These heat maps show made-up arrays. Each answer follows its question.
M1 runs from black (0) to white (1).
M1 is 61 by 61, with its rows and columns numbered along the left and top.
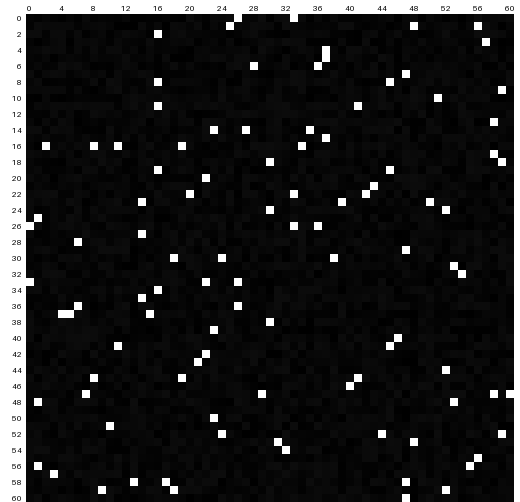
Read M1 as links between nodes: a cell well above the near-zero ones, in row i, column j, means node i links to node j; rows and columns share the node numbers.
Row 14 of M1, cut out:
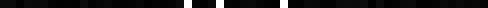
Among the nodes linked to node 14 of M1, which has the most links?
node 23
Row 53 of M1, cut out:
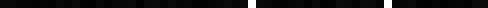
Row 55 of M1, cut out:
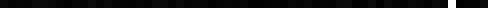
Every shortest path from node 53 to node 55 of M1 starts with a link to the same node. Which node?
node 48
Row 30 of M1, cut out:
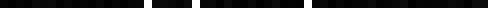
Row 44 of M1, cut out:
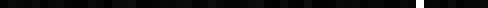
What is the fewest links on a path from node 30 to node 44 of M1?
3
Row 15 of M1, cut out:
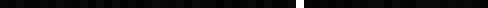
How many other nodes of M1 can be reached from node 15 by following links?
3
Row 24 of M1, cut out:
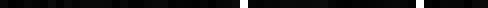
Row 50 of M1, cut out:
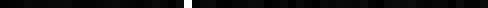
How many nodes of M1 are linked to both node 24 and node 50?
0
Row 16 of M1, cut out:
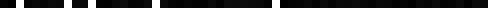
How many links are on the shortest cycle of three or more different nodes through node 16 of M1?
4
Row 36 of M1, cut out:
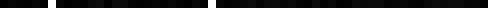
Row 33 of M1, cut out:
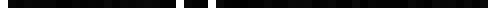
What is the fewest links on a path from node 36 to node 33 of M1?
2
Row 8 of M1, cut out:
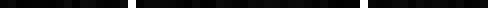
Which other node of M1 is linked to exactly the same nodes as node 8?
node 19
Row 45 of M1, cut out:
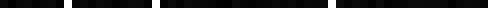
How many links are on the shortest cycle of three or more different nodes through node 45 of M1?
4
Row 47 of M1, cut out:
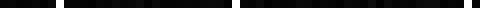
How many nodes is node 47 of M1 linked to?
4
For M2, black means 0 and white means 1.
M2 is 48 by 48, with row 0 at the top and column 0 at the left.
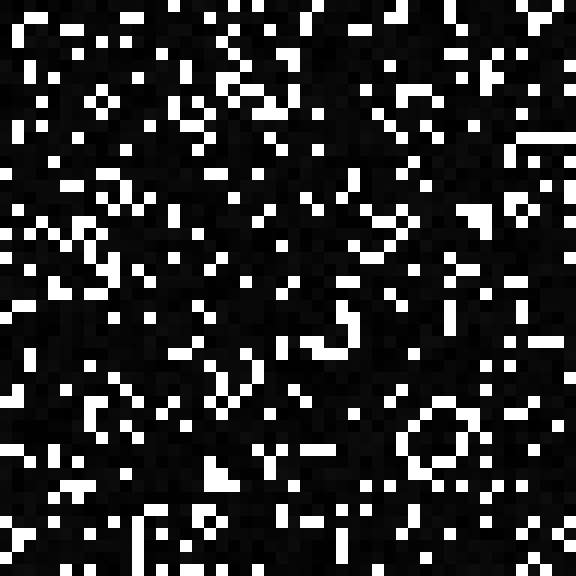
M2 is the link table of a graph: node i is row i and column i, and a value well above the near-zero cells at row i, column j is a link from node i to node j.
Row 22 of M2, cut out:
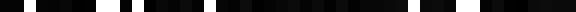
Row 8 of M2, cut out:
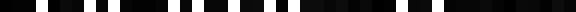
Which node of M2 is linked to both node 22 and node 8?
node 9
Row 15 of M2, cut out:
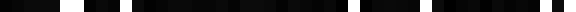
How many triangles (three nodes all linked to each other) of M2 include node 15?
3
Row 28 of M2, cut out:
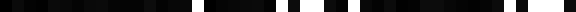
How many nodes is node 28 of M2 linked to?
9
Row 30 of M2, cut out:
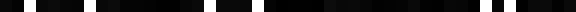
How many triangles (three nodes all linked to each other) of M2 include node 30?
4
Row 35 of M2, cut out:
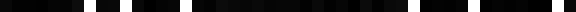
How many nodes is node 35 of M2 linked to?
6
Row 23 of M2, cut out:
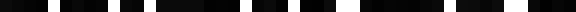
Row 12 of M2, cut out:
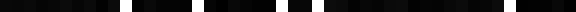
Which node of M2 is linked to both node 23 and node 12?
node 42
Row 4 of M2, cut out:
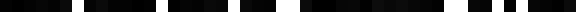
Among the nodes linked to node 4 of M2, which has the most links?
node 43
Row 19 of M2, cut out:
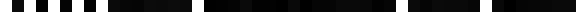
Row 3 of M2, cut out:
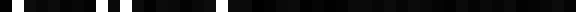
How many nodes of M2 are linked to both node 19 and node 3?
1
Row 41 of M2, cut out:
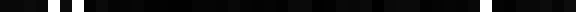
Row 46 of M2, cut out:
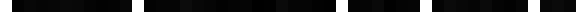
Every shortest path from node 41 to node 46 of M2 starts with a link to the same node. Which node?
node 6
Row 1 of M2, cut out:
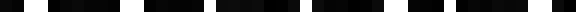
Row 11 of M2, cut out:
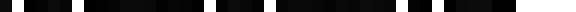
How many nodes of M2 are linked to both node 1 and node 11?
4
